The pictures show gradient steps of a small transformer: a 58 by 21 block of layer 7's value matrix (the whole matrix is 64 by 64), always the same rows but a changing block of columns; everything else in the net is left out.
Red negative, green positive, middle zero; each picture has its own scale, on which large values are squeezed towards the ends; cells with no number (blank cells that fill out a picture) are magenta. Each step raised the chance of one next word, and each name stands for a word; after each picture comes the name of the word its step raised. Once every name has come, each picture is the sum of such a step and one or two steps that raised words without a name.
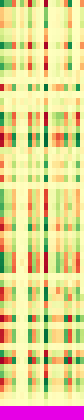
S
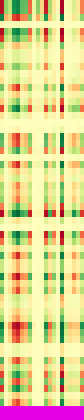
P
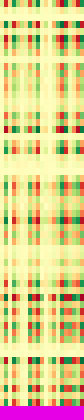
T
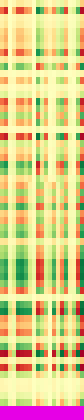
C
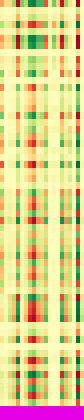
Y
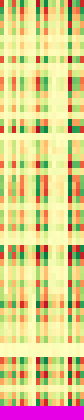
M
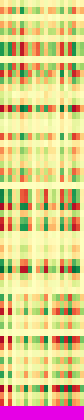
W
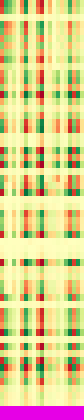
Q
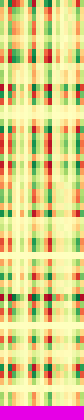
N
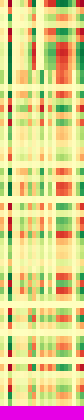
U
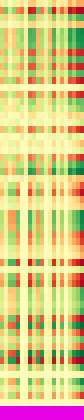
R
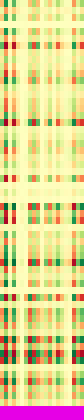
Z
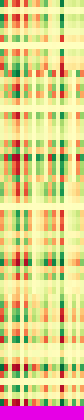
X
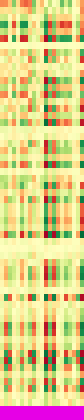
Q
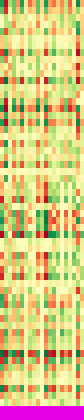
U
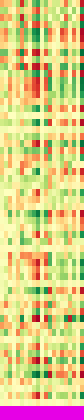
R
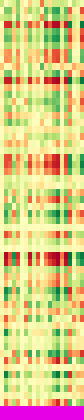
M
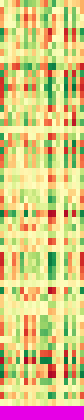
S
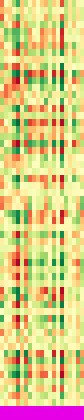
Z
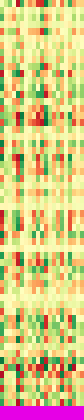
X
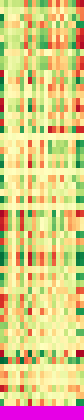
T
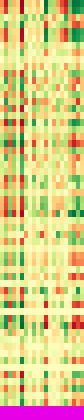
P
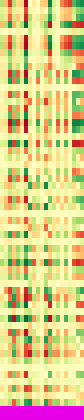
Z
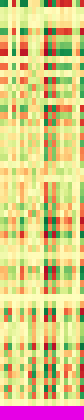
U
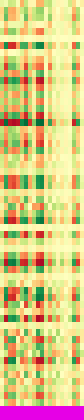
Z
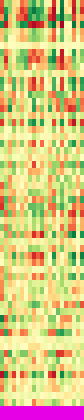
M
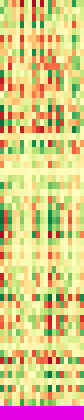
T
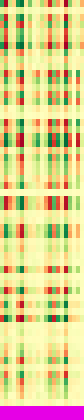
S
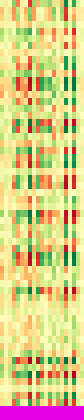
M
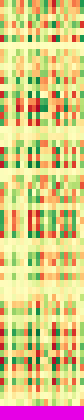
Q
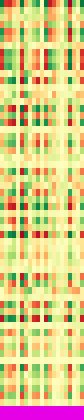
U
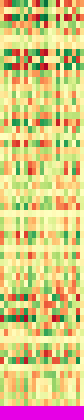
R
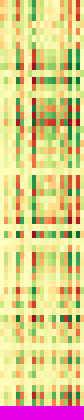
U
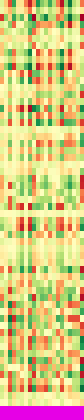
W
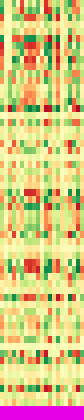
W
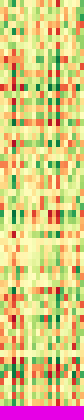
N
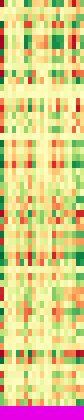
Y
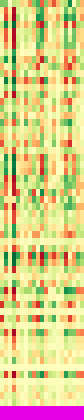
M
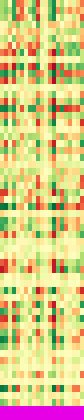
W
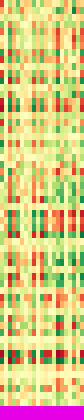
R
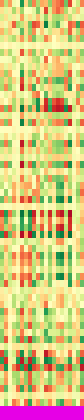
N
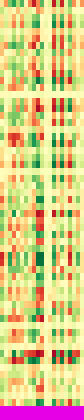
S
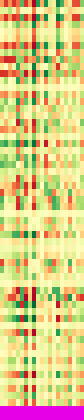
Y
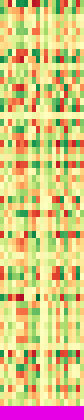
N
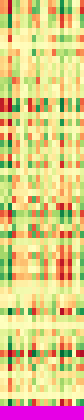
C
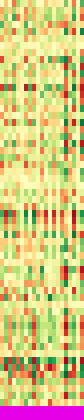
N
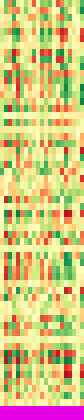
R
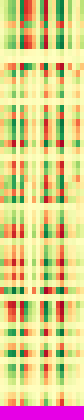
C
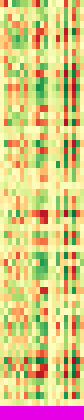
Y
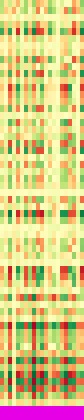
P
